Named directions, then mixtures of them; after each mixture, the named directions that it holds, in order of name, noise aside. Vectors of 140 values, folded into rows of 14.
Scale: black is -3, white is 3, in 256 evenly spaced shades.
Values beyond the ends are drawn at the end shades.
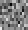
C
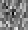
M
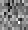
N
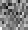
C, M.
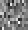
C, N.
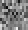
C, M.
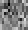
C, M, N.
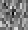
M.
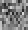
C, M.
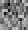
C, M, N.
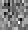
M, N.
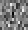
C, M.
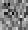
C, M, N.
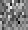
C, M, N.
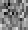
C, M, N.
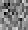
C, M, N.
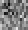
C, M, N.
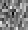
M.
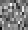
C.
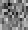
C, M, N.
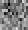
C, M, N.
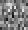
C, M, N.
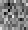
C, N.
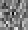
M.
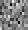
C, N.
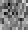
C, M, N.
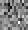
N.
